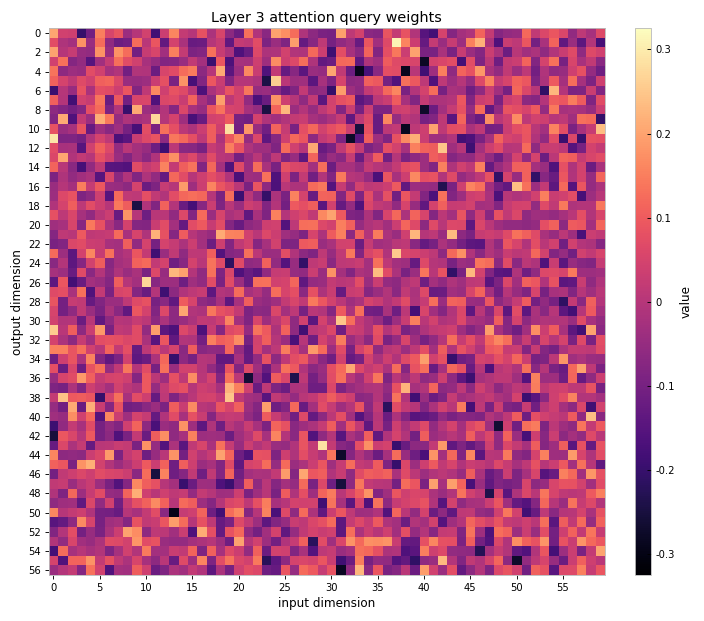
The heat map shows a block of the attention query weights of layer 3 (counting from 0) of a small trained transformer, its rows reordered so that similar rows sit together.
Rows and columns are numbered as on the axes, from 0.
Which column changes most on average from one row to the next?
11
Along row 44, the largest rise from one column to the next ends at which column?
41
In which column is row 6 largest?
54
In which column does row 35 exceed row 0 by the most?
40
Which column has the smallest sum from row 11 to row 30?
48
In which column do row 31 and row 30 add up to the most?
0
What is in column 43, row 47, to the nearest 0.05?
0.2
